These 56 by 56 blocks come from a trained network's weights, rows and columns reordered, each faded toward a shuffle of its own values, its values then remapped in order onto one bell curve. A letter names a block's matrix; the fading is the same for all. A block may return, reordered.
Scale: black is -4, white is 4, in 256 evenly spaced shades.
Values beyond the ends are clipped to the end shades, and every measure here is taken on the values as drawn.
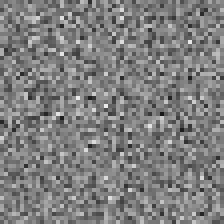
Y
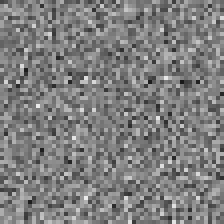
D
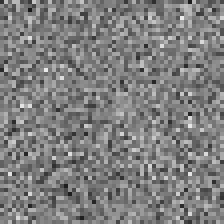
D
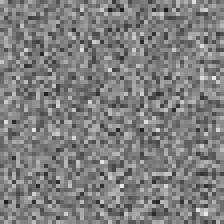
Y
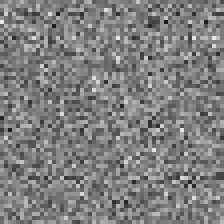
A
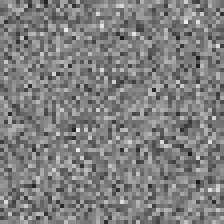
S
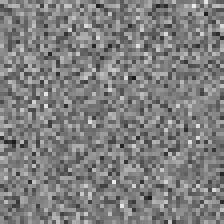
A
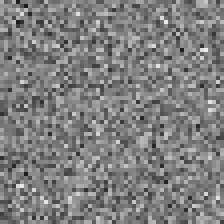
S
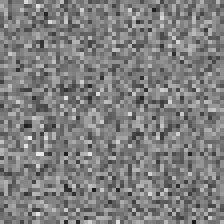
Y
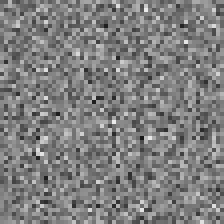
Y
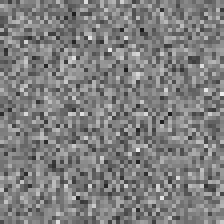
A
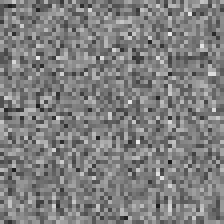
Y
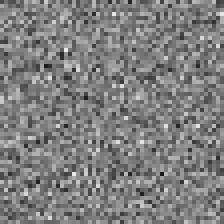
A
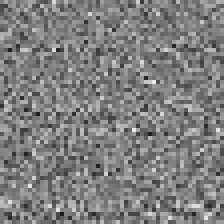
A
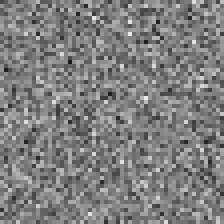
S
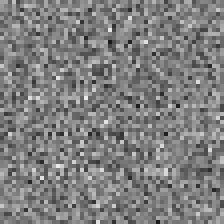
A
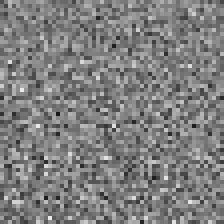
A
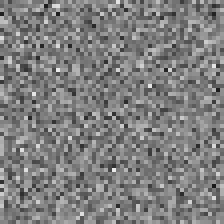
D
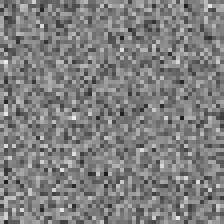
Y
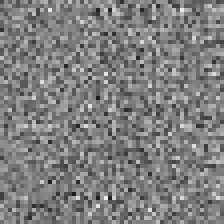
Y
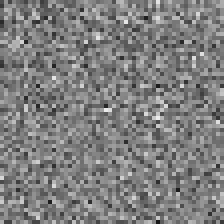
Y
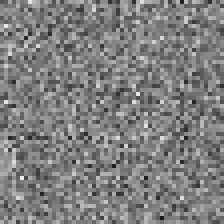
D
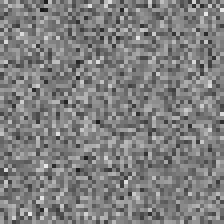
S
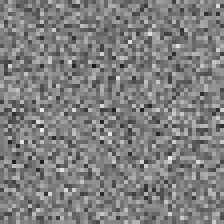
Y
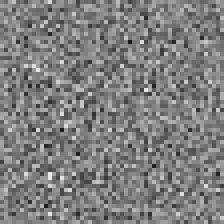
D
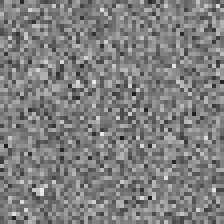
S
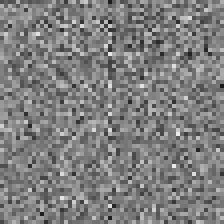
Y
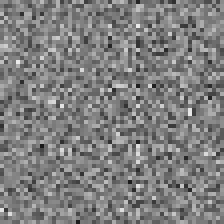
Y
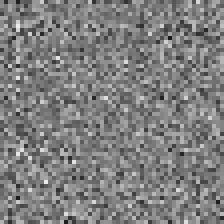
Y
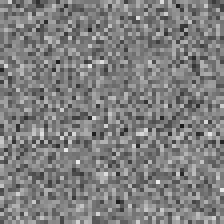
A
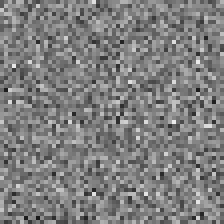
D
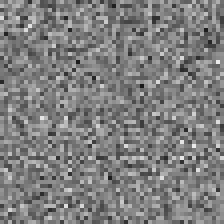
A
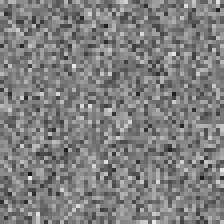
S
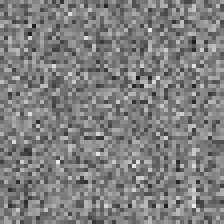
Y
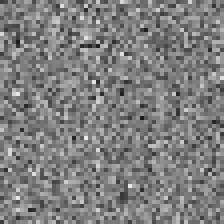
D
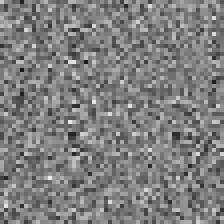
Y
